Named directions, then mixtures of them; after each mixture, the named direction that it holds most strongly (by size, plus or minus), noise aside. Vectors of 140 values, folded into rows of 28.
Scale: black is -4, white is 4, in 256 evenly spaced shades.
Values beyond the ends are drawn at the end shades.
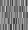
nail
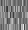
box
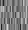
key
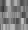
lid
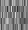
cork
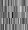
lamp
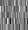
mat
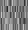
cork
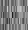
lamp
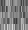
lid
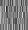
nail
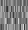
box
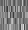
box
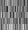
box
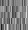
key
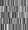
lamp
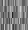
lamp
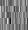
mat
